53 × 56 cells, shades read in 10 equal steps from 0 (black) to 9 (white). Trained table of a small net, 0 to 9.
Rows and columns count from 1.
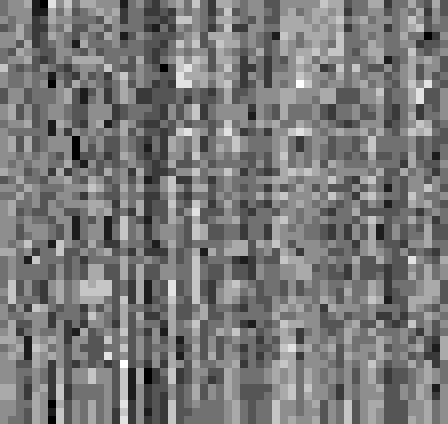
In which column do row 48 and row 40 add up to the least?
19
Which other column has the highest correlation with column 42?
3
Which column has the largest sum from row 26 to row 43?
25
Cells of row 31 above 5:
10
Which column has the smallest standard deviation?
50
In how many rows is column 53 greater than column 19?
43
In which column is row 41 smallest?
32
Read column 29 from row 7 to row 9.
5 6 7
